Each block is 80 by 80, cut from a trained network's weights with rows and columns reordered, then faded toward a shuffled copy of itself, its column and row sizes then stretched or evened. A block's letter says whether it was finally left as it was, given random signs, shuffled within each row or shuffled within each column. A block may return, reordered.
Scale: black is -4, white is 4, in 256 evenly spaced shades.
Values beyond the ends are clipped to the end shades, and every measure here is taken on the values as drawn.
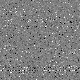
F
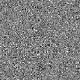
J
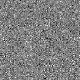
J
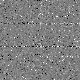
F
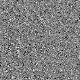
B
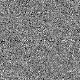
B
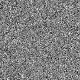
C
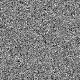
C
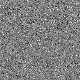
F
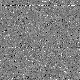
F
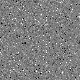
C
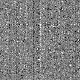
J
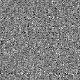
J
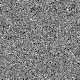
F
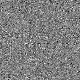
F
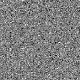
J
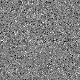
F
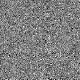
J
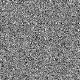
B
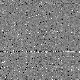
J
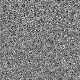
F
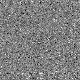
F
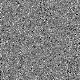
C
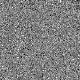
B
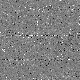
F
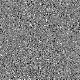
B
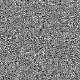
J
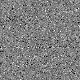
F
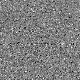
F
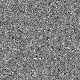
F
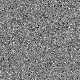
F
